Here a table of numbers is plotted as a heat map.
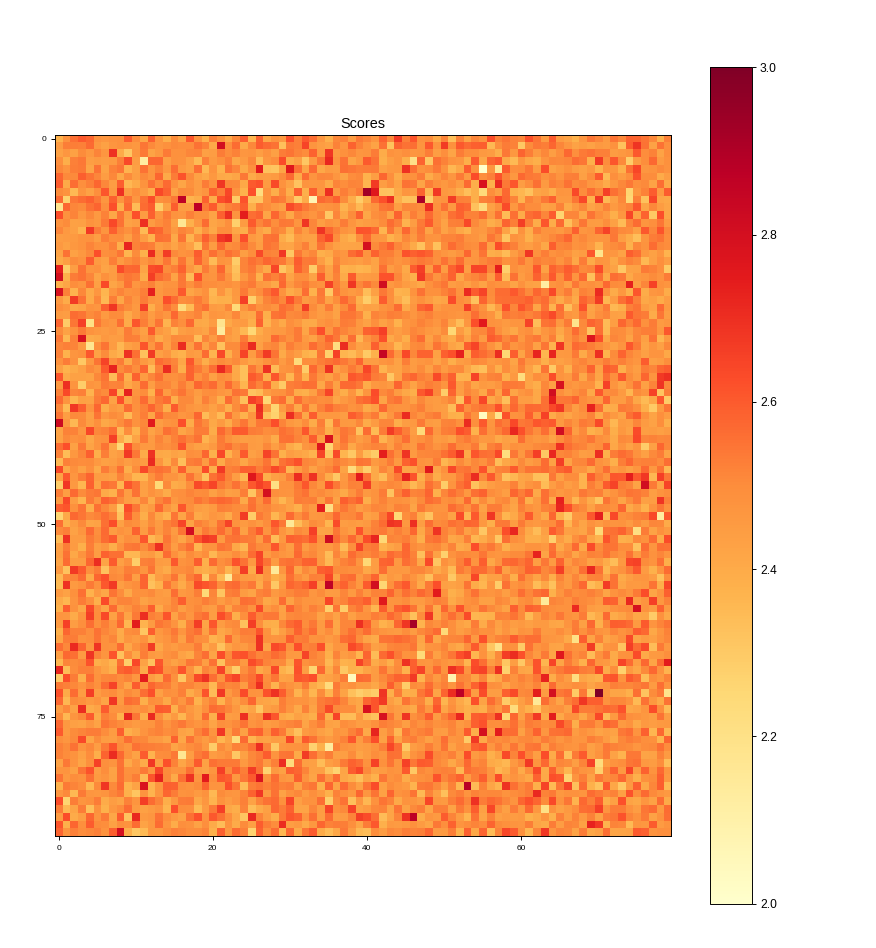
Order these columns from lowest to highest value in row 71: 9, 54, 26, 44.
9, 44, 54, 26
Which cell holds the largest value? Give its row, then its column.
72, 70
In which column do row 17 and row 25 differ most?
21
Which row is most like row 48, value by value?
40
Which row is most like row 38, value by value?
67
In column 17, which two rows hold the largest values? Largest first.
51, 83
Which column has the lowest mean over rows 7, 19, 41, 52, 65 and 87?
63
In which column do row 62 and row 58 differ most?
35
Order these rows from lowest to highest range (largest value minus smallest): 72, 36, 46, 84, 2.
2, 46, 84, 36, 72
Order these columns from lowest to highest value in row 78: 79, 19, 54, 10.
19, 10, 79, 54
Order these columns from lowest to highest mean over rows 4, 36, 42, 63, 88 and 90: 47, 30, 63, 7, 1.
47, 7, 1, 63, 30
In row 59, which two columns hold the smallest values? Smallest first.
19, 21
